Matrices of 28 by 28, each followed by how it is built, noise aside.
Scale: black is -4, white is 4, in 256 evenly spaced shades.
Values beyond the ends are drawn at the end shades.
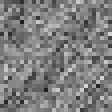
Hankel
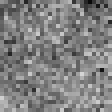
smooth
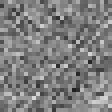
Hankel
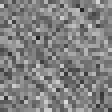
Toeplitz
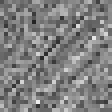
Hankel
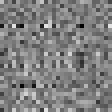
low rank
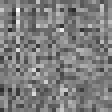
low rank
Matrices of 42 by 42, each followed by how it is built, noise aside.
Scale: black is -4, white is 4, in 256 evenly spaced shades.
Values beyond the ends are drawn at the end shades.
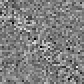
banded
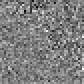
upper triangular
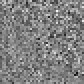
upper triangular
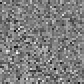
lower triangular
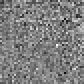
upper triangular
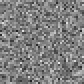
repeating rows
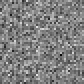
repeating rows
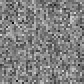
blocks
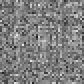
blocks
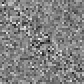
banded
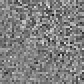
upper triangular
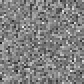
repeating rows
